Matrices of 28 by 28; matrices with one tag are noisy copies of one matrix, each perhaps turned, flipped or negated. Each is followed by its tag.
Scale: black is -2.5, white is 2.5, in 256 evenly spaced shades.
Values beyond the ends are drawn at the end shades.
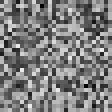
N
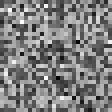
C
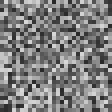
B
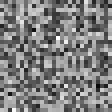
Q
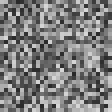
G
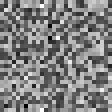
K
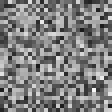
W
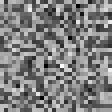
N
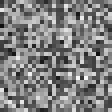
C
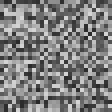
B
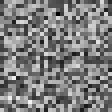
C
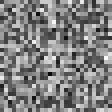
C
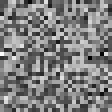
C
